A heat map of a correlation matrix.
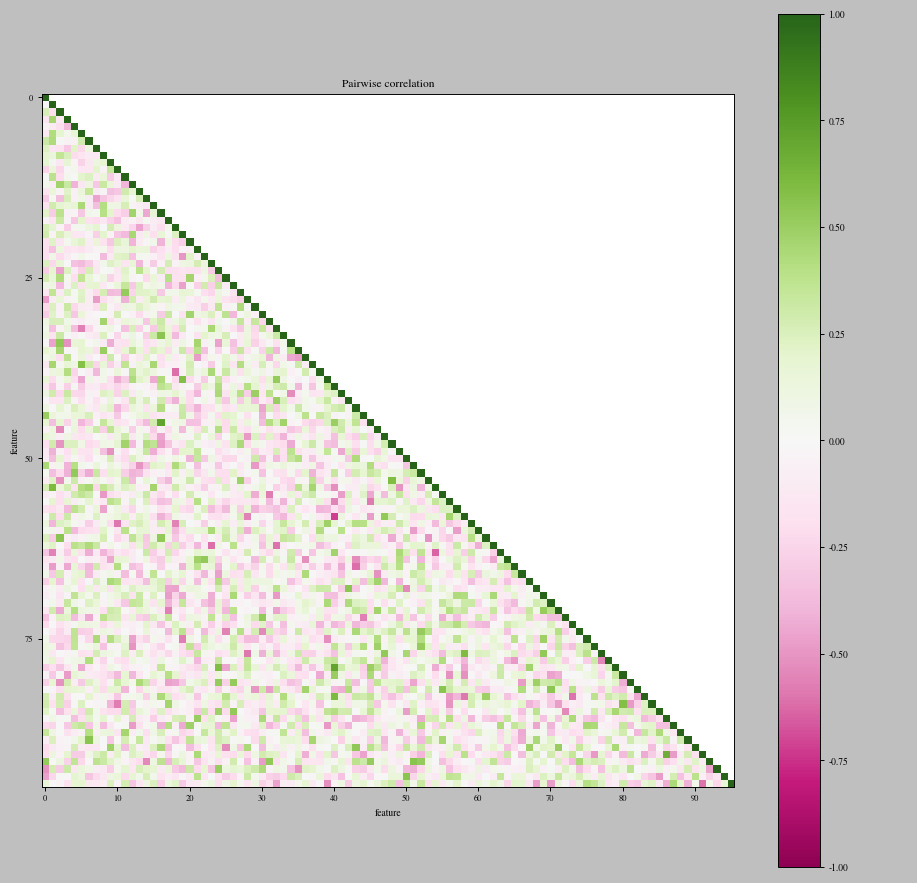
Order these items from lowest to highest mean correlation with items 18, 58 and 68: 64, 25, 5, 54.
25, 5, 64, 54
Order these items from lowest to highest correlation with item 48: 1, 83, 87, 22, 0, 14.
83, 0, 22, 87, 1, 14
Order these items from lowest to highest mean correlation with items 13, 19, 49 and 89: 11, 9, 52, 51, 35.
9, 52, 51, 11, 35
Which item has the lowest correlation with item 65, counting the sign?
43
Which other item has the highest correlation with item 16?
45
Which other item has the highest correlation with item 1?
54
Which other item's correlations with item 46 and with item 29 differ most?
75
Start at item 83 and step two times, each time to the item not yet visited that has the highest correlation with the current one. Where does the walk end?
79
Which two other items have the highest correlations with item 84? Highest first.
80, 17
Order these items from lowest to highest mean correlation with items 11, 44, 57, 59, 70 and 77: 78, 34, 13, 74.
78, 34, 74, 13
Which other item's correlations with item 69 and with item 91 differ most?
86
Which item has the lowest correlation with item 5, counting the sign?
32
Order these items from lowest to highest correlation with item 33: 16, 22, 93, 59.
93, 22, 59, 16
